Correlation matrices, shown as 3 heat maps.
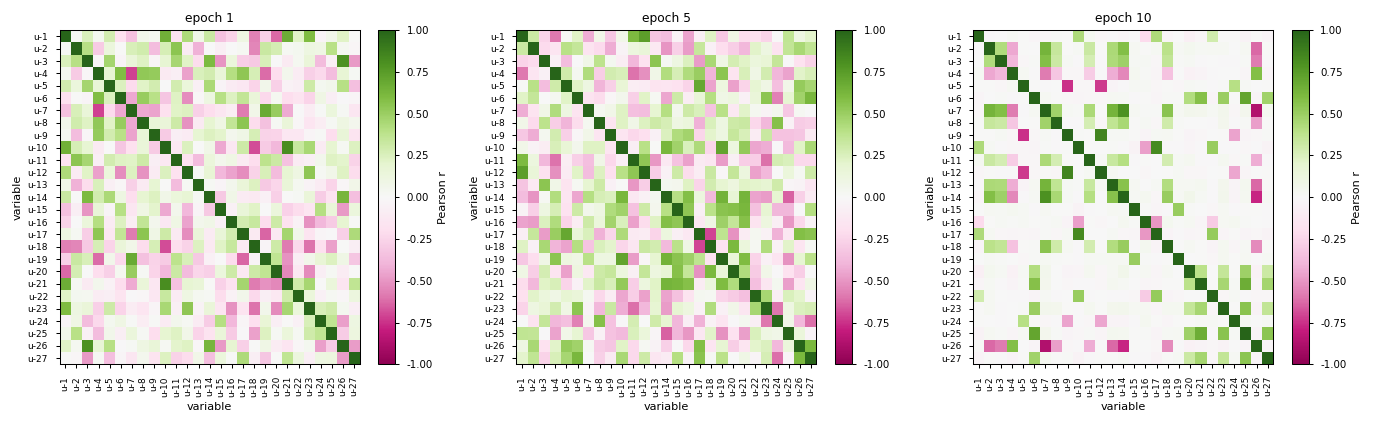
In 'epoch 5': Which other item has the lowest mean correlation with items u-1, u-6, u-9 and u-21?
u-24
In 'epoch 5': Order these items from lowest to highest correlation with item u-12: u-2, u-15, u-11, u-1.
u-2, u-15, u-11, u-1
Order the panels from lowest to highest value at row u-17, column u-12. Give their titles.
epoch 1, epoch 5, epoch 10
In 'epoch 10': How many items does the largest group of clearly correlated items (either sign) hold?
10
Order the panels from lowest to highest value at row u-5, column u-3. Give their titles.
epoch 5, epoch 10, epoch 1
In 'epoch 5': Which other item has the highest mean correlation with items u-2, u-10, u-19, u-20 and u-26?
u-27
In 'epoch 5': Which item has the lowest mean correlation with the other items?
u-11
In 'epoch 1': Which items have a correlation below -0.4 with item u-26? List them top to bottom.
u-15, u-24, u-27
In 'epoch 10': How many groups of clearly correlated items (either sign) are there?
5
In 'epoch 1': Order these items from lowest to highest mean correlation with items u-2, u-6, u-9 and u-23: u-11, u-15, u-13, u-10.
u-13, u-10, u-15, u-11
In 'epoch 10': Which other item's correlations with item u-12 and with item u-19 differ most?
u-9
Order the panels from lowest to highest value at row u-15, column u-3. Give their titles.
epoch 1, epoch 10, epoch 5
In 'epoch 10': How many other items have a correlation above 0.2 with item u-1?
3
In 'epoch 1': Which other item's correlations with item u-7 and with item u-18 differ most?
u-4
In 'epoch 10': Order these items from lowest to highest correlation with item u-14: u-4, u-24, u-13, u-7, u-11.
u-4, u-24, u-11, u-13, u-7
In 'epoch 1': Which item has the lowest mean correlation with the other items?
u-18
